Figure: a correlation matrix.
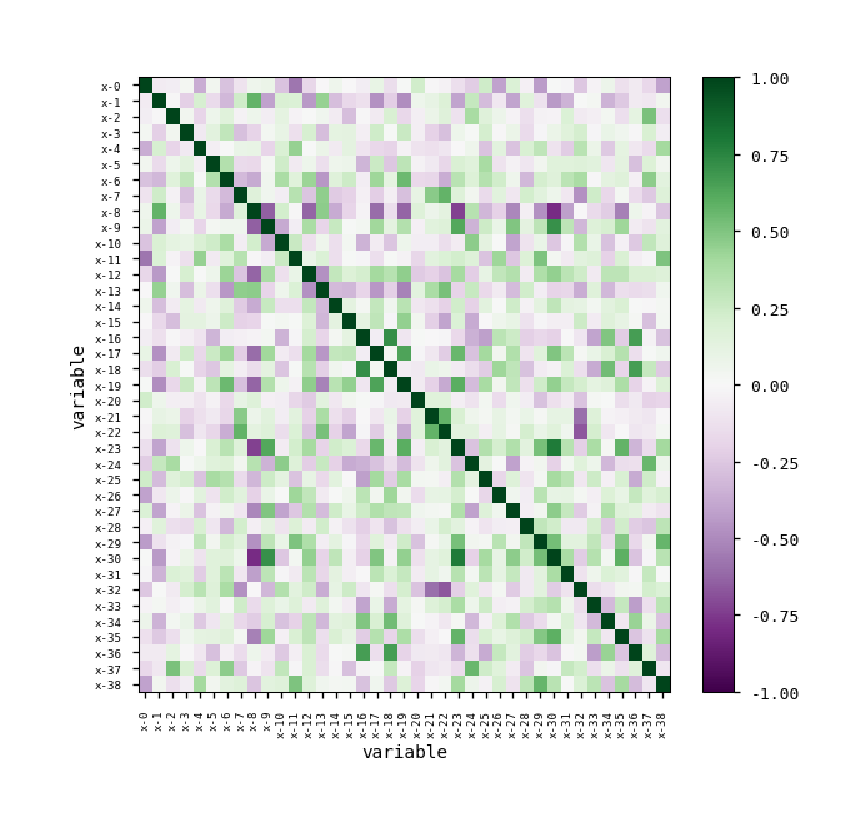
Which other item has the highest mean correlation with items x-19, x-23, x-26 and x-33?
x-30
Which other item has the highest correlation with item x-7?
x-22
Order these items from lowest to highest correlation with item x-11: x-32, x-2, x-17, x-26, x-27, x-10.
x-27, x-17, x-2, x-32, x-10, x-26
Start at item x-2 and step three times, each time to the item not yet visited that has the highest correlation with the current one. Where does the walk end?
x-10
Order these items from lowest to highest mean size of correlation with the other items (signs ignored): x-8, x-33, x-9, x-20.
x-20, x-33, x-9, x-8
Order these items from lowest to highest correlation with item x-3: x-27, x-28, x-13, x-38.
x-13, x-28, x-38, x-27
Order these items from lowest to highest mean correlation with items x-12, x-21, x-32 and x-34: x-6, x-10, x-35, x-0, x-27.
x-0, x-10, x-35, x-27, x-6
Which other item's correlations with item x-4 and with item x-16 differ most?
x-18
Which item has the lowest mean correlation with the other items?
x-8
